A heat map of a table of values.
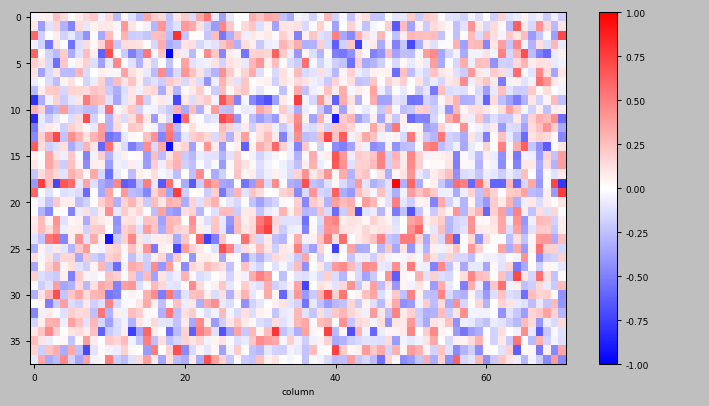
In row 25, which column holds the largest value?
25
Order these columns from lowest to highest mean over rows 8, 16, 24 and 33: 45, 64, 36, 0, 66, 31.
64, 0, 31, 36, 66, 45
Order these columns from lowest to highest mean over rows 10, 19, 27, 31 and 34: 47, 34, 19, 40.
34, 47, 40, 19
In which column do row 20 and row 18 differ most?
36
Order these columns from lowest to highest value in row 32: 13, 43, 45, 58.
58, 43, 13, 45
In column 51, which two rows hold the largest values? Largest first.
23, 22
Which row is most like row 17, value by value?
33
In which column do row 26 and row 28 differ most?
67
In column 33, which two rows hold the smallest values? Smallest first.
30, 13
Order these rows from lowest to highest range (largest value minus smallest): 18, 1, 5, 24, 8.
8, 5, 1, 24, 18
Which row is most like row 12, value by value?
32
